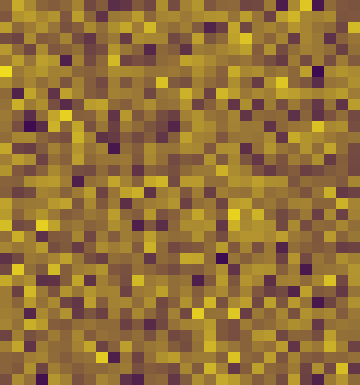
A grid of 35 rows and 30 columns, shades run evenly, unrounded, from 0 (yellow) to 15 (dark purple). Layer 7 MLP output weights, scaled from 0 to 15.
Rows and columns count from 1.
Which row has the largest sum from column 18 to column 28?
11
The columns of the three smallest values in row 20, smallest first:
20, 22, 17
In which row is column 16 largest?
5
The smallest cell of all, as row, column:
7, 1
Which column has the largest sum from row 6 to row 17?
15
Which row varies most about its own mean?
26
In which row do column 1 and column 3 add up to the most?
12
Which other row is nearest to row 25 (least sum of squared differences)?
31
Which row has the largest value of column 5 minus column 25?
9
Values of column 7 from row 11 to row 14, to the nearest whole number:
9 4 3 5
